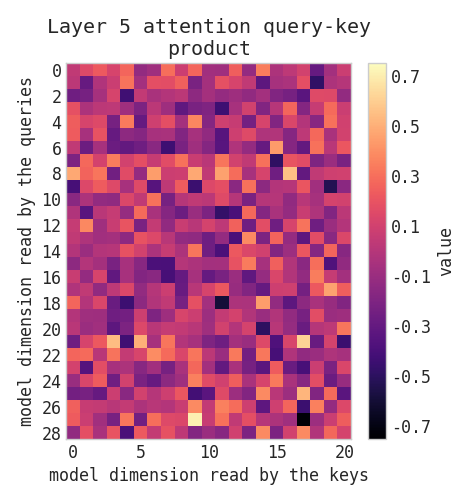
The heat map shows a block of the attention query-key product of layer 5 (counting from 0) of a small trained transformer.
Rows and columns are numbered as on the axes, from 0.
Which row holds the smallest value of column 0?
9
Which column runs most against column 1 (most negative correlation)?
15
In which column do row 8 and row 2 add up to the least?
17
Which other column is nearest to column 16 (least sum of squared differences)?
1
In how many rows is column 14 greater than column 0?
14
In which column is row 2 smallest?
4
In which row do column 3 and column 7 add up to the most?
21
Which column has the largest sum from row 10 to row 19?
18
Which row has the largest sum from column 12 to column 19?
28
